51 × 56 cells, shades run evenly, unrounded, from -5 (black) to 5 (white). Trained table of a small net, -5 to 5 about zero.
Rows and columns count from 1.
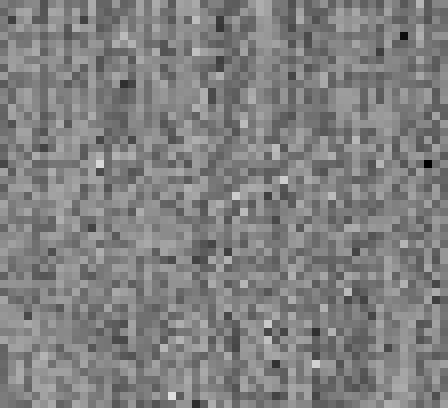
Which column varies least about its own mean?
14
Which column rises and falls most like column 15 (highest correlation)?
40
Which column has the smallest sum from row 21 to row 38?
26
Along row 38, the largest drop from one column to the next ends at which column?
55
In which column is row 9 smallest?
28
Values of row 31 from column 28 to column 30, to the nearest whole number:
0 -1 0
